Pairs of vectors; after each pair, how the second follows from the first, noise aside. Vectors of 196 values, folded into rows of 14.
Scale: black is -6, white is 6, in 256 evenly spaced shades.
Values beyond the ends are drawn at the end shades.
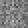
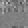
wrapped around, partly zeroed.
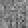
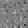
wrapped around, partly zeroed.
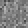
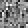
wrapped around, negated, scaled up.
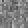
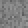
wrapped around, negated, shrunk.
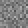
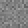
wrapped around, negated, shrunk.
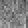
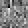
wrapped around, negated, scaled up.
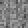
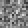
wrapped around, negated, scaled up.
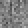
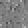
partly zeroed.
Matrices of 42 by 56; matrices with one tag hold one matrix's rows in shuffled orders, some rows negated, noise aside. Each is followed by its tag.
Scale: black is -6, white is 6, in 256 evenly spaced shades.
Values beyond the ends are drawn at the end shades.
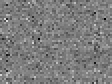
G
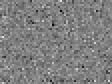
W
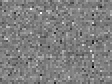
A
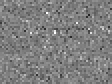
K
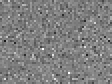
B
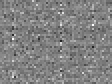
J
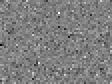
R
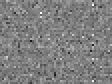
A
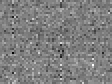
J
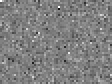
R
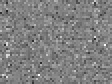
G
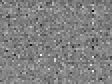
A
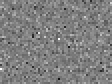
R
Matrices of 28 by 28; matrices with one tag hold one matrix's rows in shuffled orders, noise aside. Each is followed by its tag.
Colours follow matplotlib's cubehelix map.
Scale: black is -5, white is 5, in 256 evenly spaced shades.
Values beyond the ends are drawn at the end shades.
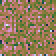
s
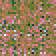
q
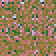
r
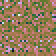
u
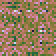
q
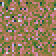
u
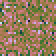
s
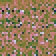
r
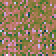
s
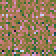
r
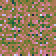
q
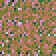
u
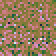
q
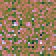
q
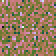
r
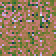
q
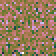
r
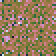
u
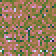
s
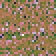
r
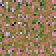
u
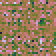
q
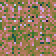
q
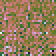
s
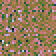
u
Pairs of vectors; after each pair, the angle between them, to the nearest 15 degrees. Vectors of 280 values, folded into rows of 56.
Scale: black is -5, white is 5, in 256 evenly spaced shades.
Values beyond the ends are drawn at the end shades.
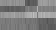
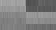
75 degrees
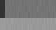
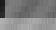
15 degrees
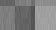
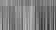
135 degrees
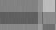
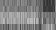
150 degrees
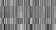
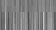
90 degrees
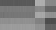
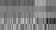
45 degrees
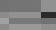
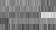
150 degrees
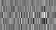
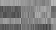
105 degrees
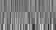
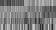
135 degrees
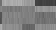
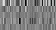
90 degrees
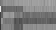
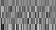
90 degrees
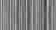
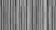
165 degrees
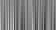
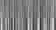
75 degrees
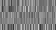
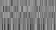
75 degrees
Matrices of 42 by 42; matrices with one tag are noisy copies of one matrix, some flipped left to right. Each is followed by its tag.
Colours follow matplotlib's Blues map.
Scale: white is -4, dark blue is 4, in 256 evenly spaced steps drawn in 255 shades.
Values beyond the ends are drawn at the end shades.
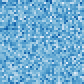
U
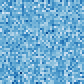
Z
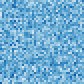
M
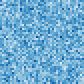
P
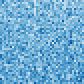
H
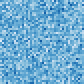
P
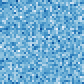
U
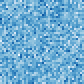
P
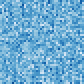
Z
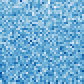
H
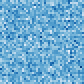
M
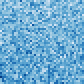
H
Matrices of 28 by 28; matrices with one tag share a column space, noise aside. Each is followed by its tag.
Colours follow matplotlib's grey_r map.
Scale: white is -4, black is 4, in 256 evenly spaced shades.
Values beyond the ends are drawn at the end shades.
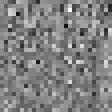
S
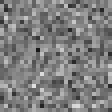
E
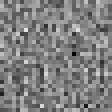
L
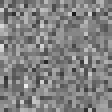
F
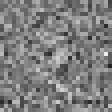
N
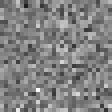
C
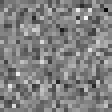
E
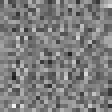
L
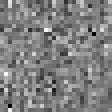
L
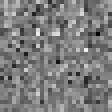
S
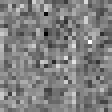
S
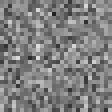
F
